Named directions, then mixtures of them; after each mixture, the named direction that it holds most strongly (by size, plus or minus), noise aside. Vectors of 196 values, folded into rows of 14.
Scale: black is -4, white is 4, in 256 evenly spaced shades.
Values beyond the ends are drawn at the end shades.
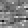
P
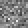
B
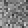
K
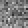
K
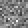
B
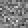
B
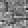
P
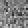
K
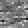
P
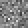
B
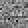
B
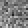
K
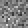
B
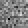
B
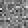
B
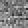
P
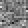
P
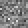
B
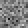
B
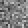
K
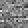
P
